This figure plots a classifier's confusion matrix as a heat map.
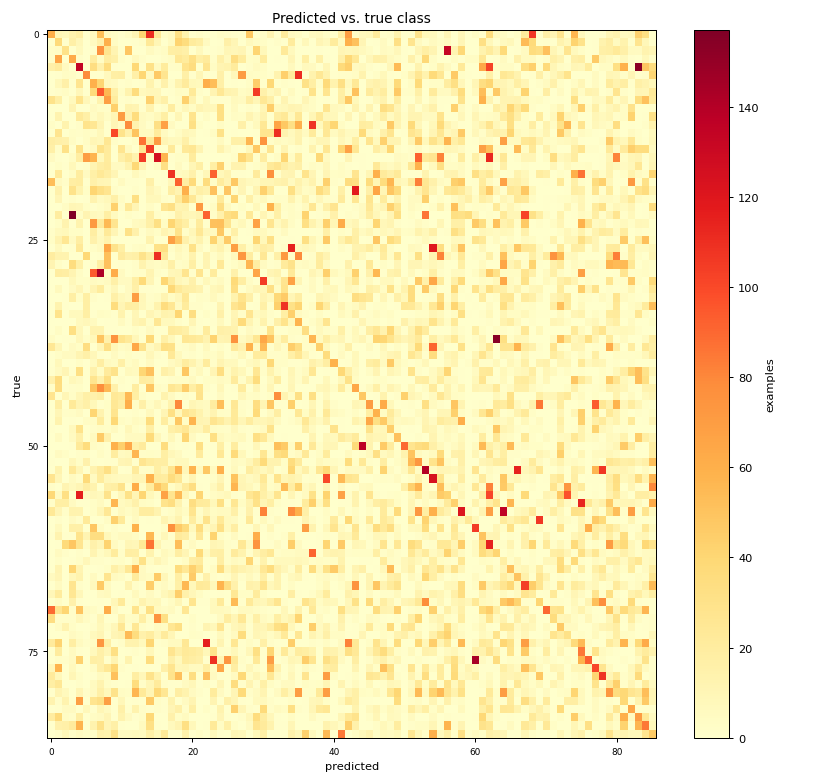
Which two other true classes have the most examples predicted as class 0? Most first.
70, 18
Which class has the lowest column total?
59
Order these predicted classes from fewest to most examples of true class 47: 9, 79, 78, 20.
79, 78, 9, 20
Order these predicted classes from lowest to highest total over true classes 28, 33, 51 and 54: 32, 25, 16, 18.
25, 18, 16, 32
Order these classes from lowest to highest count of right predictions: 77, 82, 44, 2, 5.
2, 44, 82, 5, 77
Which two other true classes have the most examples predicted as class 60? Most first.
76, 23
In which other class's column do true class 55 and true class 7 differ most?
29
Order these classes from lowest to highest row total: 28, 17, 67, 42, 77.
42, 28, 77, 17, 67
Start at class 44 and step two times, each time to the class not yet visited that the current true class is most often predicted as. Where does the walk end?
12
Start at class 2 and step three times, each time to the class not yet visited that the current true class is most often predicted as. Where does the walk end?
83
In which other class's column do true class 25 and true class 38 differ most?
54
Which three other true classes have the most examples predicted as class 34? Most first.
26, 58, 30
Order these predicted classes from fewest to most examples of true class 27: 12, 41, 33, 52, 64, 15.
41, 12, 52, 64, 33, 15
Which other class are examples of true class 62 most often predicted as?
14
